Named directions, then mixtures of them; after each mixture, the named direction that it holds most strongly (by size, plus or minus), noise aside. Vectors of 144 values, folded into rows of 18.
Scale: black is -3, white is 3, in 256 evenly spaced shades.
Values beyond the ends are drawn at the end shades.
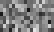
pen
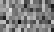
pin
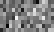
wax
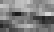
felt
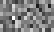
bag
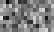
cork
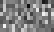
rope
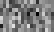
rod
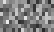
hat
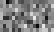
cork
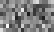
wax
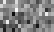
hat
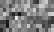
wax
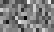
hat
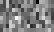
rod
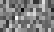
wax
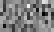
rope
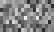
hat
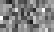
cork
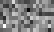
pen
